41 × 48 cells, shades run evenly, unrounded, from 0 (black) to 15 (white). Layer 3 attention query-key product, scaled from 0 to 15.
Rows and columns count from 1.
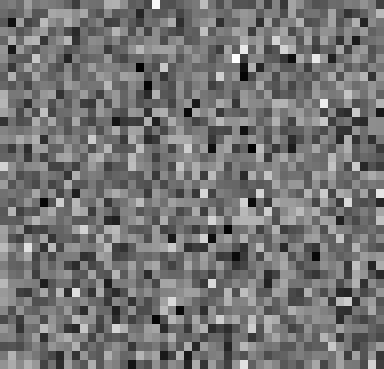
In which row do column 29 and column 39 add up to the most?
33
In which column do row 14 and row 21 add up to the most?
35
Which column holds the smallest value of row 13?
24
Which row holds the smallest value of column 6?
23
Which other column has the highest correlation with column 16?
15
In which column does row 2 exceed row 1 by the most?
48
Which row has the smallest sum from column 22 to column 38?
26
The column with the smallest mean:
19
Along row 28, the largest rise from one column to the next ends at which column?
7
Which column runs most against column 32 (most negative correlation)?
18
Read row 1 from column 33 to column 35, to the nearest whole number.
8 4 8
